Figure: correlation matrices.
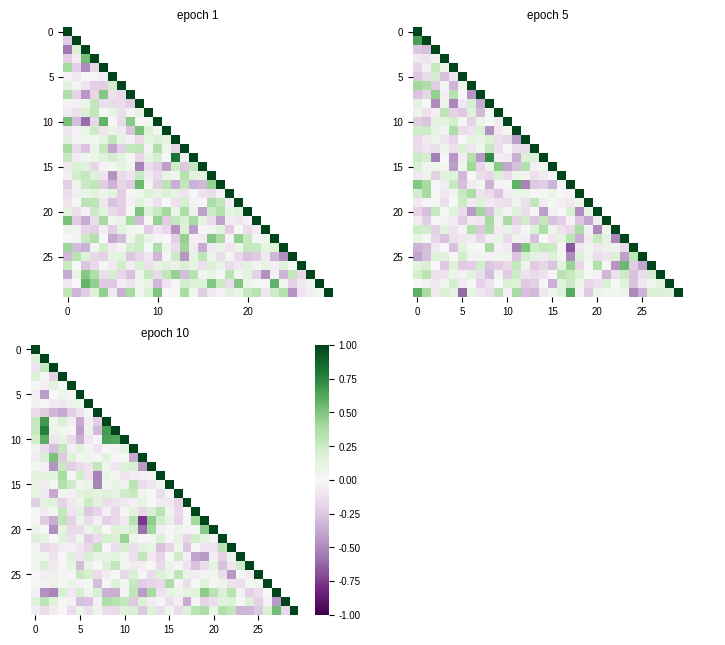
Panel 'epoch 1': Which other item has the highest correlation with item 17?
8
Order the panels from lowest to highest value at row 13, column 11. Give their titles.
epoch 5, epoch 1, epoch 10
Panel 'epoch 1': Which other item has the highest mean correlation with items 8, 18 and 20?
11
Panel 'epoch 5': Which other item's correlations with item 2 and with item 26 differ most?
23
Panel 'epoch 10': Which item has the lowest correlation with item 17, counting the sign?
28
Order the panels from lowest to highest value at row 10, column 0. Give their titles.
epoch 5, epoch 10, epoch 1
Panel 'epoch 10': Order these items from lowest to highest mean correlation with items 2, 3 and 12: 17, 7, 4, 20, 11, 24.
20, 7, 11, 24, 17, 4
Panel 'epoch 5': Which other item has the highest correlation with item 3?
9
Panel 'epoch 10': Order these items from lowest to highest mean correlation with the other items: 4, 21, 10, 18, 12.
12, 4, 18, 21, 10
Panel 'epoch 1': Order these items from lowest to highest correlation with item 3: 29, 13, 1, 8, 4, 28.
4, 1, 13, 29, 8, 28
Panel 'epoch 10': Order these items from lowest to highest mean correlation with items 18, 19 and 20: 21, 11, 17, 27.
17, 21, 11, 27
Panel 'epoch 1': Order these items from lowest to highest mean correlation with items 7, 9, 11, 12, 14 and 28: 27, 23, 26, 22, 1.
22, 1, 26, 23, 27
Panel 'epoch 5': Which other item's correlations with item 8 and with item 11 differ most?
14
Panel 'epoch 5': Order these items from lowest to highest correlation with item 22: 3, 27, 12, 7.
7, 27, 12, 3
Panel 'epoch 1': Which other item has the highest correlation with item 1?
25
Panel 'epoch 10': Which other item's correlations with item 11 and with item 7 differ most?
15
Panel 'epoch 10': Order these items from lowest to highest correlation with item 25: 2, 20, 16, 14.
2, 20, 14, 16
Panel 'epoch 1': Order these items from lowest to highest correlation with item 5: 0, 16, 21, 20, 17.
16, 17, 20, 0, 21
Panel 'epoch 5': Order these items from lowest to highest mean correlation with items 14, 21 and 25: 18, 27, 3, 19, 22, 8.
27, 19, 18, 3, 22, 8
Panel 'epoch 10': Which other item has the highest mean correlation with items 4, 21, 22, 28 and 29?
10
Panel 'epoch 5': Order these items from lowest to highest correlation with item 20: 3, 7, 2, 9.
3, 9, 2, 7
